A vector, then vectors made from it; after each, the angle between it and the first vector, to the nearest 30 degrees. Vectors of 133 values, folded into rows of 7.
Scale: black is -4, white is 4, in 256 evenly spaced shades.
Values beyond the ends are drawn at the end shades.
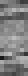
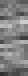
60 degrees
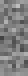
120 degrees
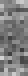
150 degrees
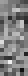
60 degrees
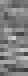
60 degrees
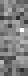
60 degrees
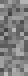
120 degrees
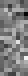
60 degrees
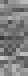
150 degrees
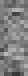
60 degrees
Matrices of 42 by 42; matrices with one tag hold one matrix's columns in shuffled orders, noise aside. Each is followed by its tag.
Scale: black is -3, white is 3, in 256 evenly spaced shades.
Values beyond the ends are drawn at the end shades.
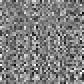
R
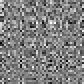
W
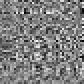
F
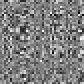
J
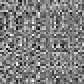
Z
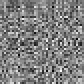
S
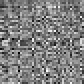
S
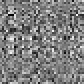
J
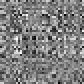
J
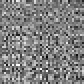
R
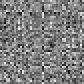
Z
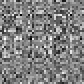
J
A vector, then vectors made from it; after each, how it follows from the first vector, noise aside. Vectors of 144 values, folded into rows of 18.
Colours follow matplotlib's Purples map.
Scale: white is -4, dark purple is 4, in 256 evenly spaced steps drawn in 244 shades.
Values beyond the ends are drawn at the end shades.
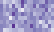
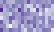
wrapped around.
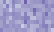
wrapped around, shrunk.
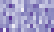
sign-scrambled.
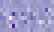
partly zeroed.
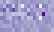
reversed, negated, partly zeroed.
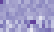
reversed, negated, partly zeroed.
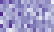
wrapped around.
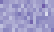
wrapped around, negated, shrunk.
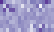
reversed, negated, partly zeroed.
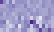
reversed, negated, partly zeroed.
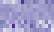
partly zeroed.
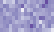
partly zeroed.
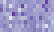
partly zeroed.
